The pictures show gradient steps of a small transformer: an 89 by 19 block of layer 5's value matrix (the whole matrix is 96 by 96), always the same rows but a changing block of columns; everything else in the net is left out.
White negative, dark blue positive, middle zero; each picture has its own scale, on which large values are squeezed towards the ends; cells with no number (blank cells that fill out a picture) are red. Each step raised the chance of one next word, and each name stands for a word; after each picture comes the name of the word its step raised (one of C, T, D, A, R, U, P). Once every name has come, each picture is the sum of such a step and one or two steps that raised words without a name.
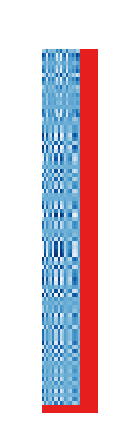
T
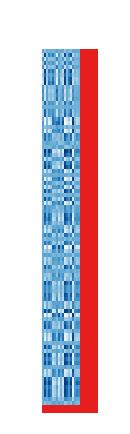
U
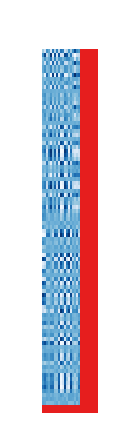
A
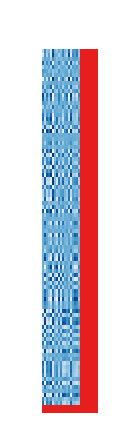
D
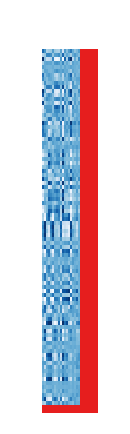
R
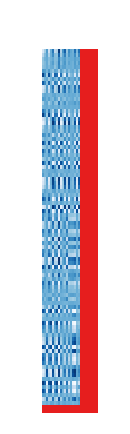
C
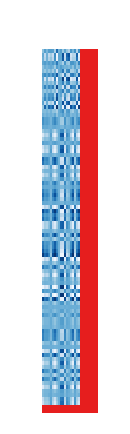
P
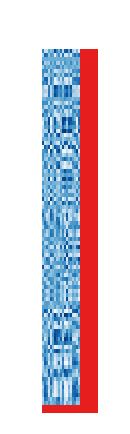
U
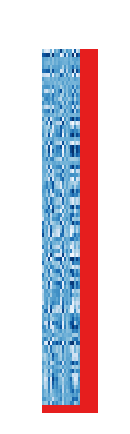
A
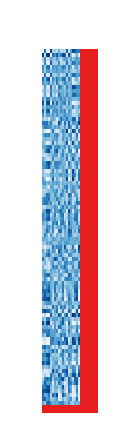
U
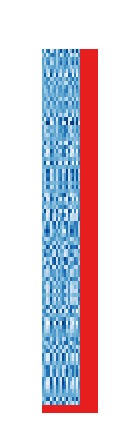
C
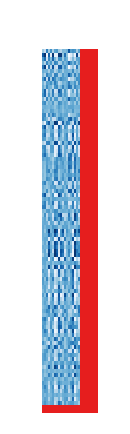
T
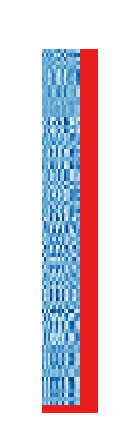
U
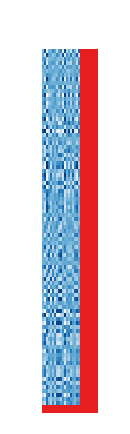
D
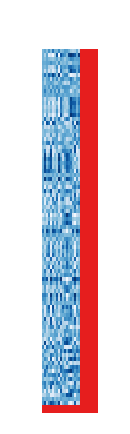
T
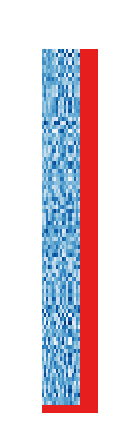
D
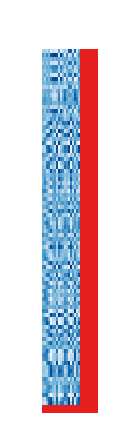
D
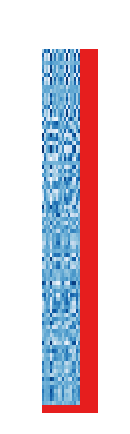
T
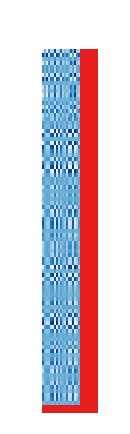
D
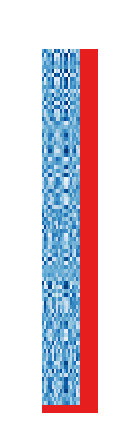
P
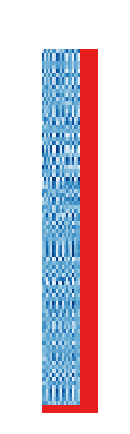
T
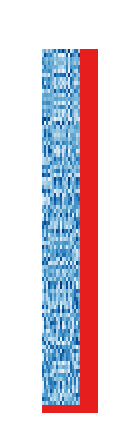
C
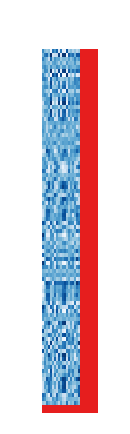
A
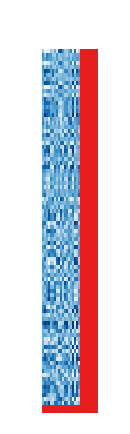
C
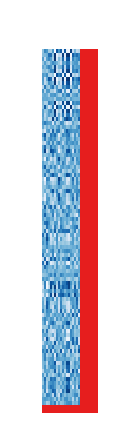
P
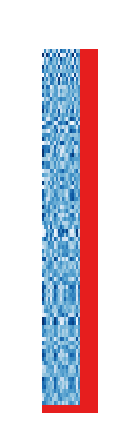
R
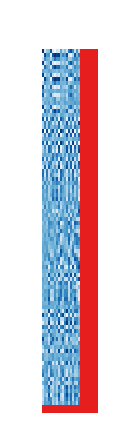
D
